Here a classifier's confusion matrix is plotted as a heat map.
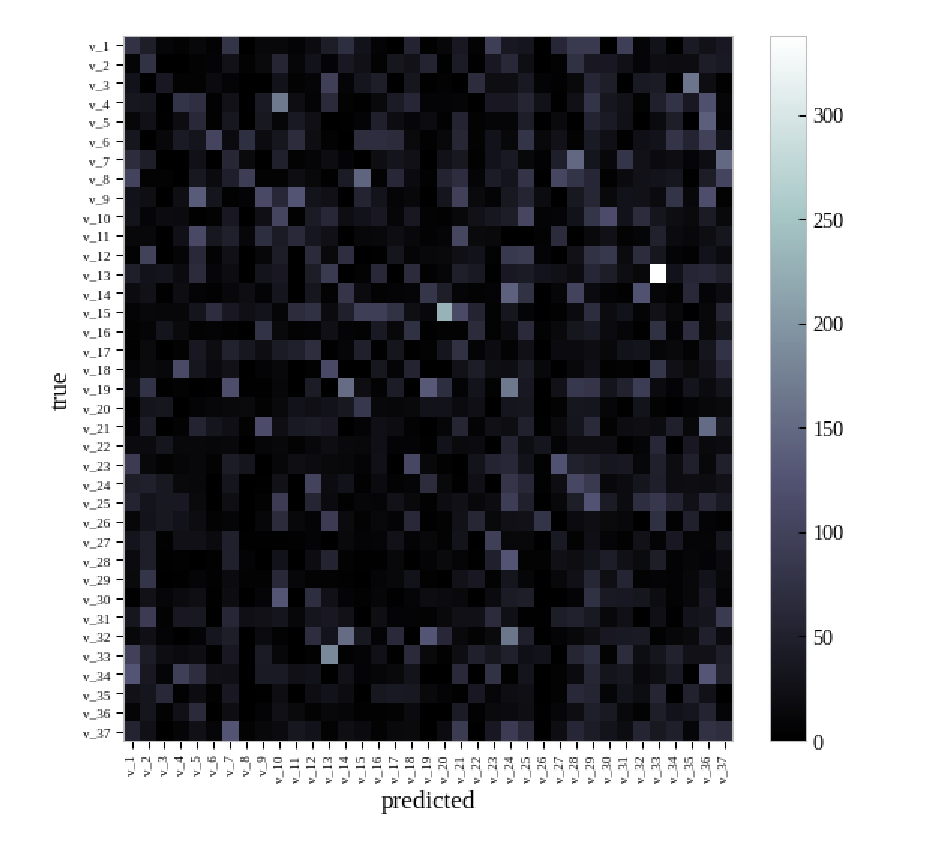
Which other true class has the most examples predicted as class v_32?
v_14
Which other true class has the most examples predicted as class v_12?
v_24
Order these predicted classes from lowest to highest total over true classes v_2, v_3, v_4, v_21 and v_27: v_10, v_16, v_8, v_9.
v_8, v_16, v_9, v_10
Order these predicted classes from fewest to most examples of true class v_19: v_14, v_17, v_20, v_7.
v_17, v_20, v_7, v_14
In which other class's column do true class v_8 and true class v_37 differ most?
v_15
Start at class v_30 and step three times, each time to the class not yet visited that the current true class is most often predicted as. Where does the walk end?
v_29
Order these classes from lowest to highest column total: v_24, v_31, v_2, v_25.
v_31, v_2, v_25, v_24
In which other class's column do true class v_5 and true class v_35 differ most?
v_36
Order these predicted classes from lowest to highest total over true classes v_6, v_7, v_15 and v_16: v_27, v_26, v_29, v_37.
v_26, v_27, v_29, v_37
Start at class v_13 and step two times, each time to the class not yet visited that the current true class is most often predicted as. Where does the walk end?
v_1
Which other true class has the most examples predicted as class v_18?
v_23
